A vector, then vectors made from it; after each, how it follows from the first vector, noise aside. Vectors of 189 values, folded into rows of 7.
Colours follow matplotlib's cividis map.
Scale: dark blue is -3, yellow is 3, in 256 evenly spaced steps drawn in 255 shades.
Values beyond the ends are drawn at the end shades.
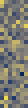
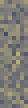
wrapped around, shrunk.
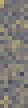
shrunk.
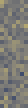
shrunk.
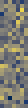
wrapped around.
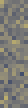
shrunk.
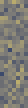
wrapped around, shrunk.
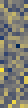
wrapped around.
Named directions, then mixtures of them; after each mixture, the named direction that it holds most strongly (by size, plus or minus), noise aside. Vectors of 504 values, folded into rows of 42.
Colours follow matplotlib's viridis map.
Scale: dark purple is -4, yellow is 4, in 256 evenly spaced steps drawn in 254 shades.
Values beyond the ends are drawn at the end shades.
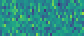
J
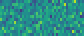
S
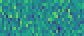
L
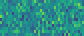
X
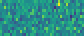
J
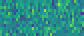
J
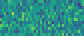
X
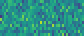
X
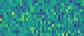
X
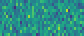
L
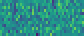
J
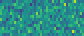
S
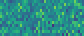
X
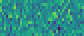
L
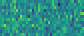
J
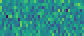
L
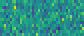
J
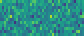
S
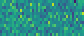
J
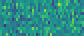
J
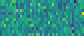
J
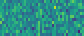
X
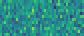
J
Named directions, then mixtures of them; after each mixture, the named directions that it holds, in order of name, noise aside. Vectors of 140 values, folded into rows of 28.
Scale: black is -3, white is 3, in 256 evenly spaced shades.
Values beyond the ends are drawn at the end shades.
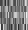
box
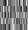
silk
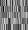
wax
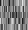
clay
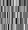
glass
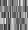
clay, silk, wax.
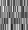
wax.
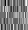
box, silk, wax.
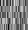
clay, glass, wax.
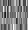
glass, silk.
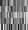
box.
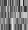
box, silk, wax.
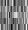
box, clay, wax.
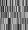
wax.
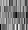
box, clay.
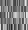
box.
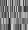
silk, wax.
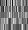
wax.
